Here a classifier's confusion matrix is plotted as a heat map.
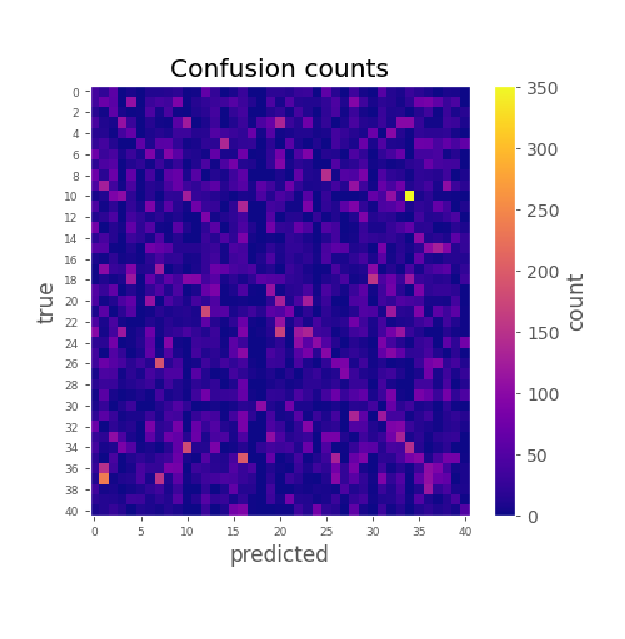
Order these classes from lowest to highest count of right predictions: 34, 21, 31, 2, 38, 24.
38, 2, 21, 24, 31, 34
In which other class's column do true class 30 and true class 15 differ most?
37
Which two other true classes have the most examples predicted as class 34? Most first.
10, 18
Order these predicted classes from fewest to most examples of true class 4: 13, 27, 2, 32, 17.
2, 27, 13, 17, 32
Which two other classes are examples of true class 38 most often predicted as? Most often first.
36, 15
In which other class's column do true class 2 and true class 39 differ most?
21
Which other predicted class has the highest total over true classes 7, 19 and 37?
1
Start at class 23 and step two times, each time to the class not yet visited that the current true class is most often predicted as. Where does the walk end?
6
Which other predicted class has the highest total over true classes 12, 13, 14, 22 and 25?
16
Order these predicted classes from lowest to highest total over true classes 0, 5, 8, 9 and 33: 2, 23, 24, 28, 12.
24, 23, 12, 28, 2
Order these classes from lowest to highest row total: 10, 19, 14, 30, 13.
30, 14, 13, 19, 10
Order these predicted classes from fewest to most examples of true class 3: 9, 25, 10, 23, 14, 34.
14, 25, 9, 23, 34, 10
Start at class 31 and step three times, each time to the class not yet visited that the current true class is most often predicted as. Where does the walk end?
35
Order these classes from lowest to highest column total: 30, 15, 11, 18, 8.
18, 30, 11, 15, 8
